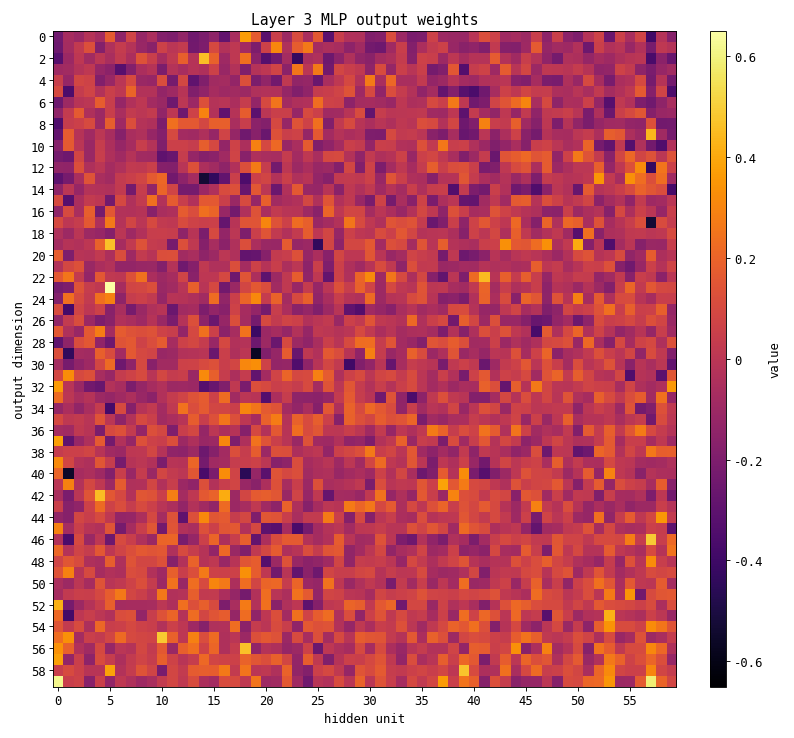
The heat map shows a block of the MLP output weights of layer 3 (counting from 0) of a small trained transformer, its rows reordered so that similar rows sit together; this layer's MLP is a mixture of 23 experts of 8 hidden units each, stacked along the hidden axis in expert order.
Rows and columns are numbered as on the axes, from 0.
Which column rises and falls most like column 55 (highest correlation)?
58
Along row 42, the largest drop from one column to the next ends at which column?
17
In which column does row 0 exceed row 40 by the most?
18
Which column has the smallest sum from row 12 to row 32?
16
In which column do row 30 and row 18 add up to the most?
19
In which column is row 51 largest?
55
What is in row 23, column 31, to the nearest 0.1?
-0.1
